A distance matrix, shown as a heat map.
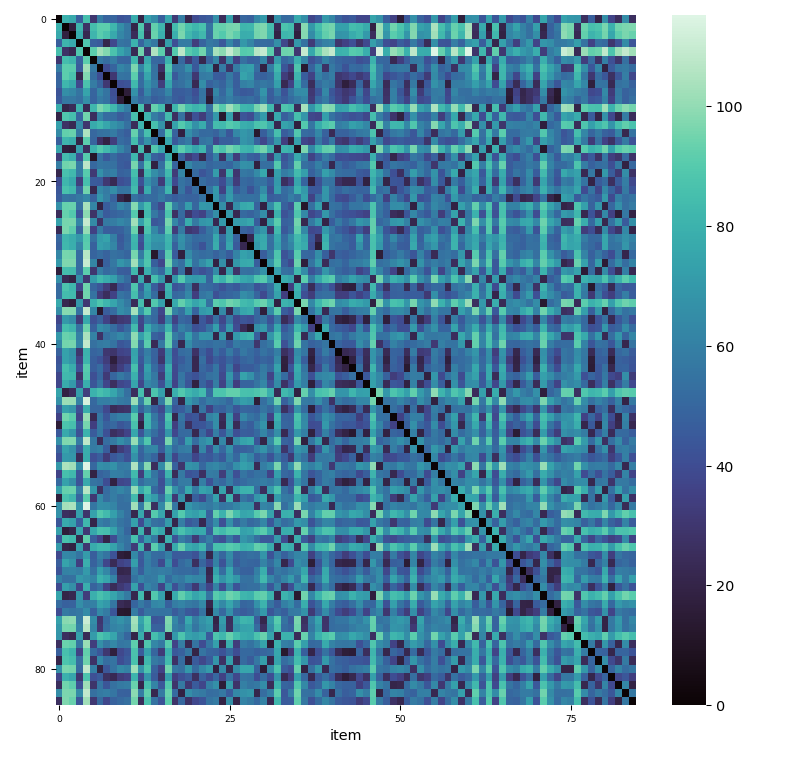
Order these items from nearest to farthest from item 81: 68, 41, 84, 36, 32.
41, 84, 68, 36, 32
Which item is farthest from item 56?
4
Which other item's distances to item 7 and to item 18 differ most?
60
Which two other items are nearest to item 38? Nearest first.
28, 27
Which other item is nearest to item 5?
17
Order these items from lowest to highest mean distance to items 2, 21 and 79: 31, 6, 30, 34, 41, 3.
31, 41, 3, 34, 6, 30
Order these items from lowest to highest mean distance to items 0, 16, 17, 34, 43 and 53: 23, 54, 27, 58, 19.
54, 19, 27, 23, 58
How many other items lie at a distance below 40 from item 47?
7
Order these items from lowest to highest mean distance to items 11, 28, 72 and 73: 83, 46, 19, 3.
46, 19, 3, 83
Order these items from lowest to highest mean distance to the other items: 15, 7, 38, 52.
15, 7, 38, 52
